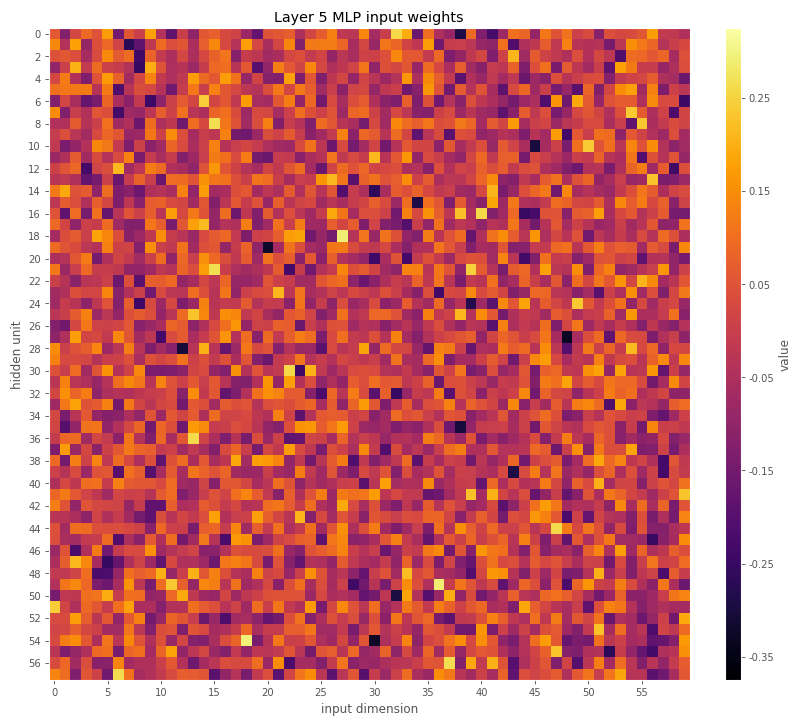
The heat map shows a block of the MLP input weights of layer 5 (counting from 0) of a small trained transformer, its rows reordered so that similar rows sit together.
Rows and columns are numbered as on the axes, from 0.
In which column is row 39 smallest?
43
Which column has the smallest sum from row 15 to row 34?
25
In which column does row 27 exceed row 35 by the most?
38
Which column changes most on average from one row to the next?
23
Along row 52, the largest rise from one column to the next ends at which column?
59
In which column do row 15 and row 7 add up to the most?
54
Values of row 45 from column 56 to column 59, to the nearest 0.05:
-0.25 -0.1 -0.05 0.15
